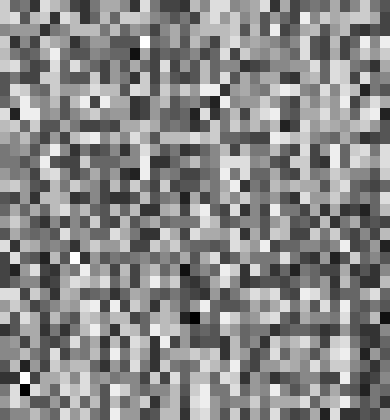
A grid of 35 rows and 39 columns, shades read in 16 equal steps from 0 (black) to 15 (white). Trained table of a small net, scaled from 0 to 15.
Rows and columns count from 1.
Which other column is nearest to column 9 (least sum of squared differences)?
18
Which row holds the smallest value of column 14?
5
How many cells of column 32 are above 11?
5
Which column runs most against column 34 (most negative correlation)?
16
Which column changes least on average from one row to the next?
26
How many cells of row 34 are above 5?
31
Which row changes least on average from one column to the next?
12
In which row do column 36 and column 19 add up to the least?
23
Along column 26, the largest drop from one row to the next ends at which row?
24
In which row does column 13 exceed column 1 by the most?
28
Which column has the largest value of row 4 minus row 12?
37
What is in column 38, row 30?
9
